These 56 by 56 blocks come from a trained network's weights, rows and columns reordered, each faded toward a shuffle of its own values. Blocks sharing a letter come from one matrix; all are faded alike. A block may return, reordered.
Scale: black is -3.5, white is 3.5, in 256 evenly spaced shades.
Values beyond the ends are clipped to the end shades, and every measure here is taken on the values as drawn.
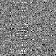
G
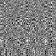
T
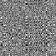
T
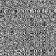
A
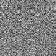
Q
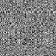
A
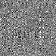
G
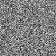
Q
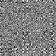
T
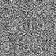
Q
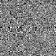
G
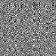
T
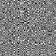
T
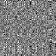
T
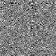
G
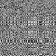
A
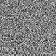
Q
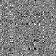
G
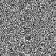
Q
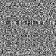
A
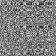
A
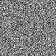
Q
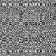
A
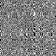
T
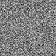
Q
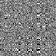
G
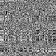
A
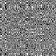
T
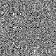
G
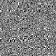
G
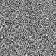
Q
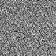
Q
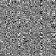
T
